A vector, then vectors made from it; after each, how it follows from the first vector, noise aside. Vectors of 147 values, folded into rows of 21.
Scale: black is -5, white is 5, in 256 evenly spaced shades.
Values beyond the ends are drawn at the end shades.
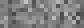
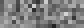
wrapped around.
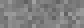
negated, shrunk.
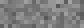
shrunk.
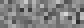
sign-scrambled.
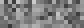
wrapped around, negated.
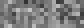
sign-scrambled.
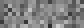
reversed.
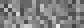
reversed.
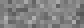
shrunk.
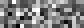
wrapped around, negated, scaled up.
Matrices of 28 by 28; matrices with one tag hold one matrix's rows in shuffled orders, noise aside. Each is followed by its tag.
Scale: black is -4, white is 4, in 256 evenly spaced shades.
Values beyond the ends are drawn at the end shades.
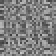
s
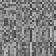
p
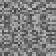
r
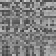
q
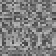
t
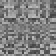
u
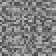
t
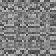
u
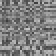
q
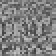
t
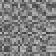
r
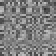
s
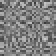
s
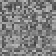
t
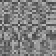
r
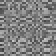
s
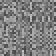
p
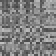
q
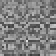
u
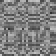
u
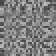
s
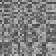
r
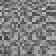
r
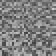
t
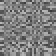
s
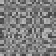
s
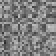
r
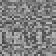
t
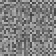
p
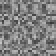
r
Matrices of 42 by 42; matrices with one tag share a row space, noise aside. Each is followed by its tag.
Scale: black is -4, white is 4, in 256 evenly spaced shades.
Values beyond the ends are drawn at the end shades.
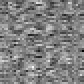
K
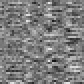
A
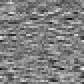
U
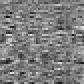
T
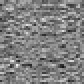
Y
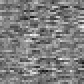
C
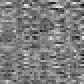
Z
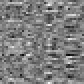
A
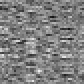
K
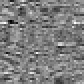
T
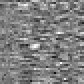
C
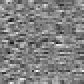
T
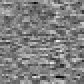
Z
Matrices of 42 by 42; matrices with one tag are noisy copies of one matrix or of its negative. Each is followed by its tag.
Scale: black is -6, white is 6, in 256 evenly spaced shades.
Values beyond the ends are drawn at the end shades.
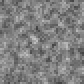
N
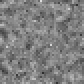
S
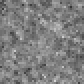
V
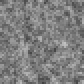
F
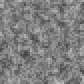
N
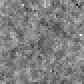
V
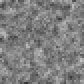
S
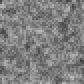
S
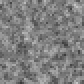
F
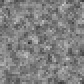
N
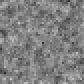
S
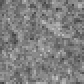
V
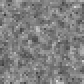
N
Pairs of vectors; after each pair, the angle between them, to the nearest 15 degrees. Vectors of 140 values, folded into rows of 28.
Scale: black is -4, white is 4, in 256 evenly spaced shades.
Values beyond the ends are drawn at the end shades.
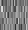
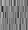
120 degrees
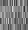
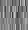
90 degrees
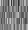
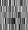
120 degrees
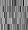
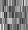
45 degrees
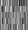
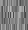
60 degrees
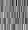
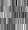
45 degrees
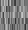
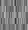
60 degrees
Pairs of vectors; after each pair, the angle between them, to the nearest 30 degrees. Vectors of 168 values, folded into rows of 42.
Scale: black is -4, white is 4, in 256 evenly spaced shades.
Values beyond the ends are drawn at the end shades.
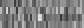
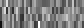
120 degrees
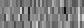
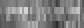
60 degrees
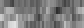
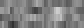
120 degrees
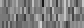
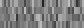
30 degrees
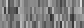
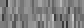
120 degrees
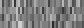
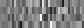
120 degrees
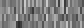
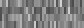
90 degrees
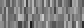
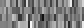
150 degrees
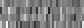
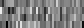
150 degrees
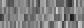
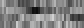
60 degrees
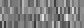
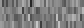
90 degrees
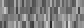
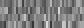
30 degrees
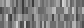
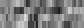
90 degrees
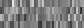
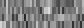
90 degrees
